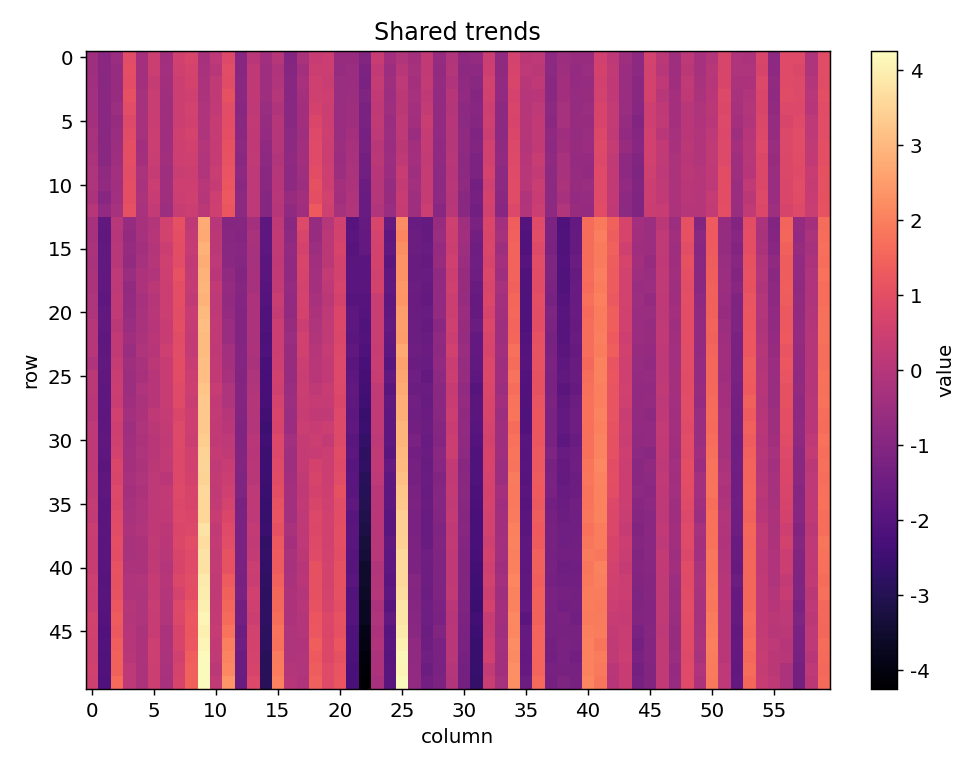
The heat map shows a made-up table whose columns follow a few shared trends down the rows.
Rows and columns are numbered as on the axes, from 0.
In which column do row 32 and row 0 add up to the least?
22
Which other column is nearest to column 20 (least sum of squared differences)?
2
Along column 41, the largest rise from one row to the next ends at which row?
13
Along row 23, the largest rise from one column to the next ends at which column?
25
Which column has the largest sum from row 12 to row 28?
9
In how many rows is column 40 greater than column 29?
37
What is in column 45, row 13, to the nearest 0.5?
-0.5
